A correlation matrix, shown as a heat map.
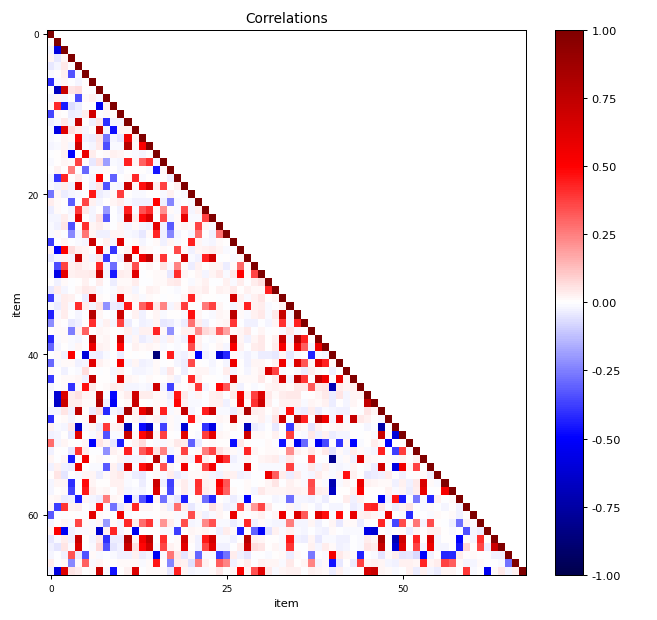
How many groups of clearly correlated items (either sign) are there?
5
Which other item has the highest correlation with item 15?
53
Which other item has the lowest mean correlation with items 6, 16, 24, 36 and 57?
40
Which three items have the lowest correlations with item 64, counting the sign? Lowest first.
49, 58, 8
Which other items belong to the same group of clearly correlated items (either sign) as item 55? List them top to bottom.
31, 32, 42
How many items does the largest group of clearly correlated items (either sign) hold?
20
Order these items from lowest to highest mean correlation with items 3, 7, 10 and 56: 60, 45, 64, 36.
64, 36, 60, 45
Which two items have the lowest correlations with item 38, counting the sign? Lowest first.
51, 0
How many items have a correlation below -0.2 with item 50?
3
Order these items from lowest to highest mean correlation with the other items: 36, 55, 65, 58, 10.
58, 65, 55, 36, 10
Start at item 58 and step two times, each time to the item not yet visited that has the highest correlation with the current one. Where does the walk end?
8
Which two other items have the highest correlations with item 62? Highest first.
1, 9
